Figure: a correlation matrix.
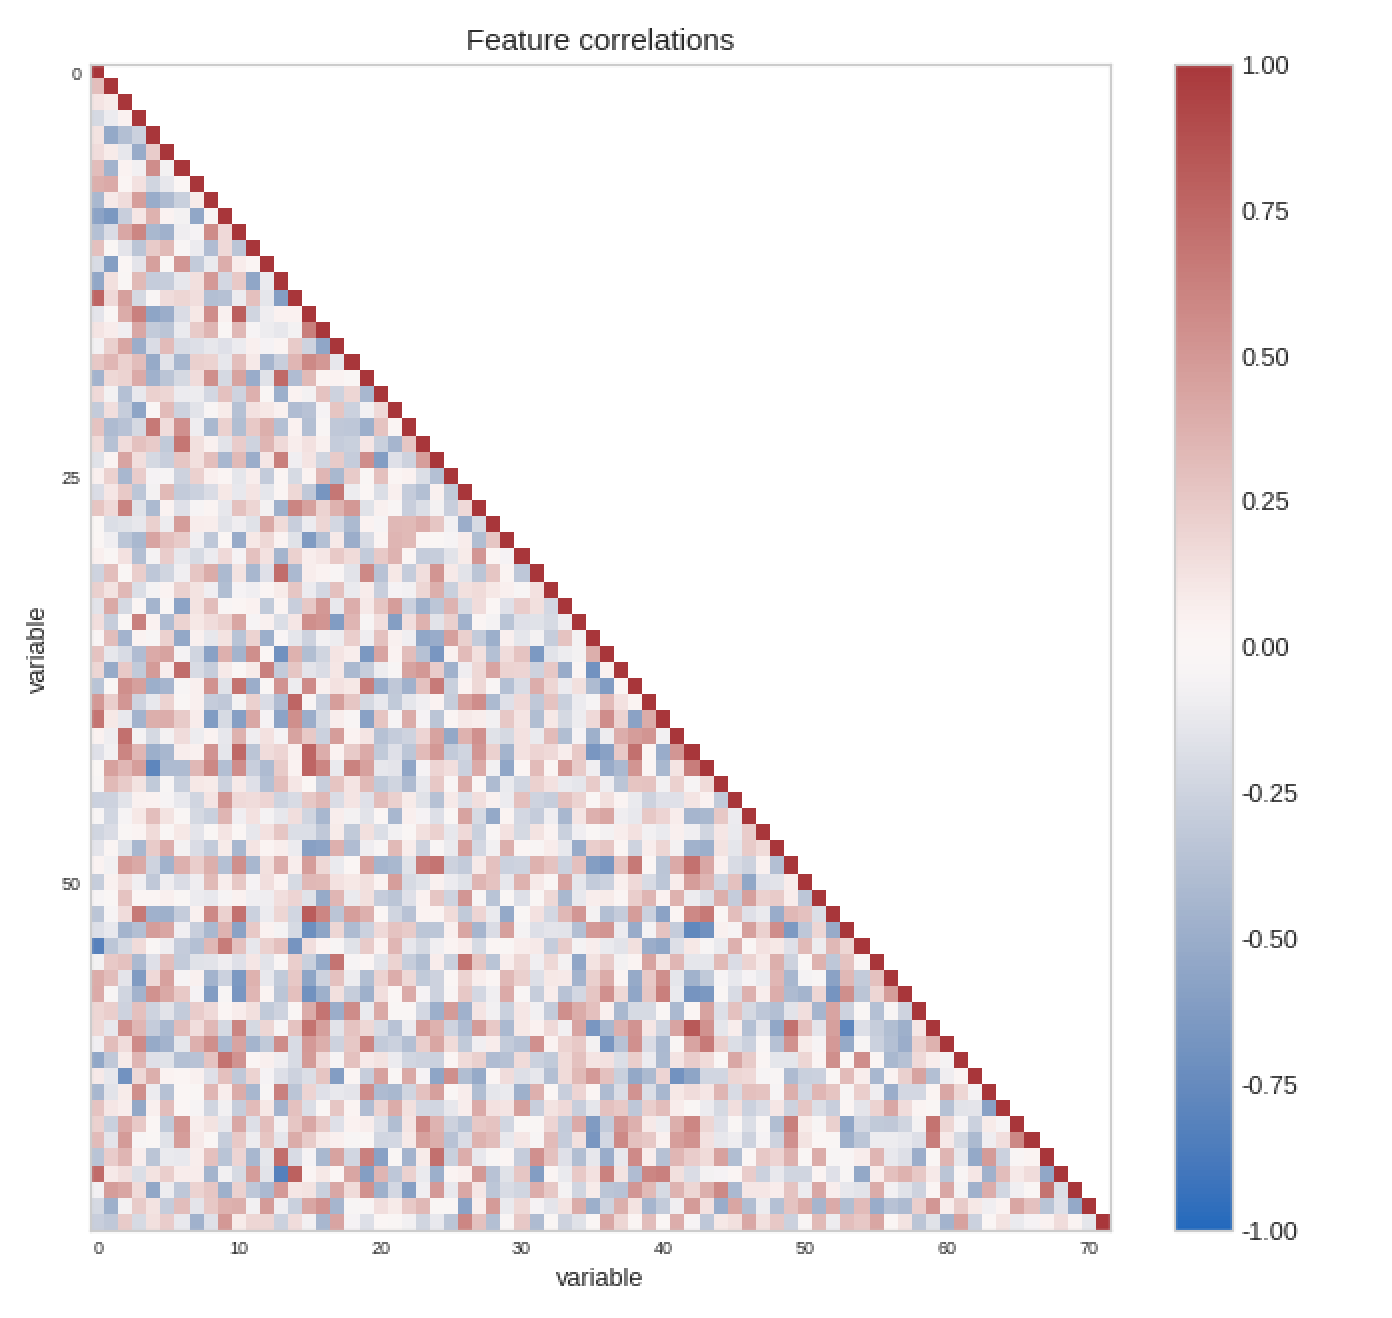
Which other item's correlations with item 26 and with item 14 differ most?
0
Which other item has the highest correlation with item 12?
37
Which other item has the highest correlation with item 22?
4
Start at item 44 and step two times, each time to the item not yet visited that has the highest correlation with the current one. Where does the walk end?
67
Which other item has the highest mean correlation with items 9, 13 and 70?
54
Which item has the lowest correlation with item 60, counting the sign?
36
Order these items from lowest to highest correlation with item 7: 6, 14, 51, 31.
51, 6, 14, 31
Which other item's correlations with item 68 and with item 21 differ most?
14
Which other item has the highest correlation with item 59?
42
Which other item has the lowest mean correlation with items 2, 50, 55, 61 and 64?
62
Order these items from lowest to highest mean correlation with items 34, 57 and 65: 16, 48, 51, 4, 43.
48, 43, 51, 16, 4
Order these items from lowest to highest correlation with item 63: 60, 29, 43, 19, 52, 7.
29, 7, 43, 52, 60, 19
